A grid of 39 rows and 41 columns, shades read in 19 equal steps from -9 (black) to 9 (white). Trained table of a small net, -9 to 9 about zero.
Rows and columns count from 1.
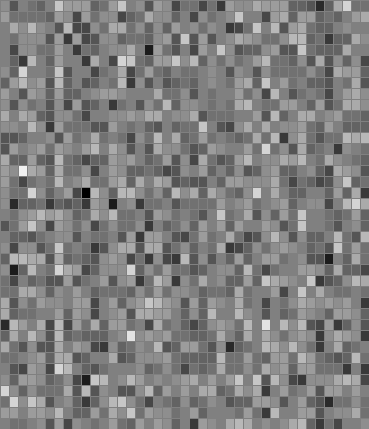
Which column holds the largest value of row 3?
29
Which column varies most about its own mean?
30
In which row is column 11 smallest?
23
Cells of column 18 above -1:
30
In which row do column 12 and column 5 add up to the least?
32
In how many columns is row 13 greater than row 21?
16
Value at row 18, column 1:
1
